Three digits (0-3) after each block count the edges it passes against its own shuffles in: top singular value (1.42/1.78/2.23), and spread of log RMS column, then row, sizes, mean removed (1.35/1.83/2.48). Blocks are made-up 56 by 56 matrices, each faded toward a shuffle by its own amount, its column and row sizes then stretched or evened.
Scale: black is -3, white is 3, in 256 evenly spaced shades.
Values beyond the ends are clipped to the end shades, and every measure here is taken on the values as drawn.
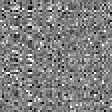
3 2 1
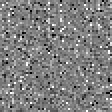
0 1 0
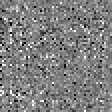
0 2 2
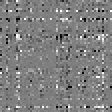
2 3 3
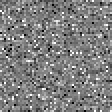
0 0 0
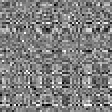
3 0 3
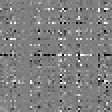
2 3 3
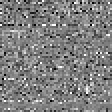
1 0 3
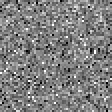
1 0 0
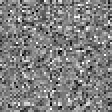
2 2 0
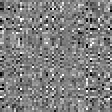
3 3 2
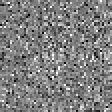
2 0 0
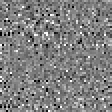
2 1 2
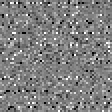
1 0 3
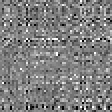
3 2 3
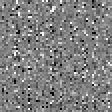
0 3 0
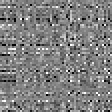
3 2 3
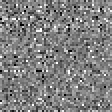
2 0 2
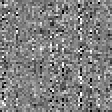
1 3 0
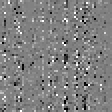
1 3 1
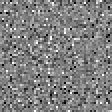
1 1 1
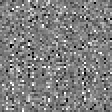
1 2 0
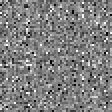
0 2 1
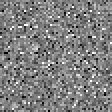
1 0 1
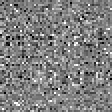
2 0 2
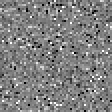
0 0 0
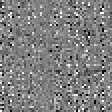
1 3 2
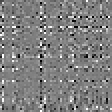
3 3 3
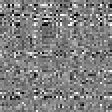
3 2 3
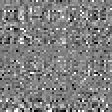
2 0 3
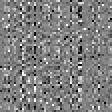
3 3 0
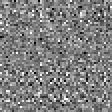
2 1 2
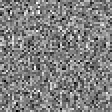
2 0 0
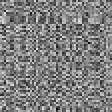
3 1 1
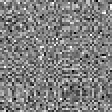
3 0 0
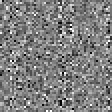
2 2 0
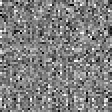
2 1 1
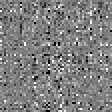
1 3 2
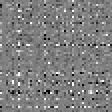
2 3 3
